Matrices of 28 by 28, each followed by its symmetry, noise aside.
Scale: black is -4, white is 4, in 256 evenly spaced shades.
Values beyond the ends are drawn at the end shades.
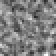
antisymmetric.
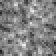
same after a half turn.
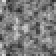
mirrored top to bottom.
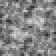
same after a half turn.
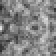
mirrored top to bottom.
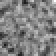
symmetric across the other diagonal.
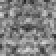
mirrored left to right.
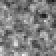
antisymmetric.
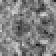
mirrored top to bottom.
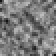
symmetric across the other diagonal.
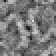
same after a half turn.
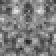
mirrored left to right.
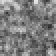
no symmetry.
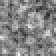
symmetric across the other diagonal.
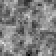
same after a half turn.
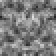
mirrored left to right.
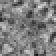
symmetric across the other diagonal.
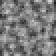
same after a half turn.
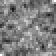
same after a half turn.
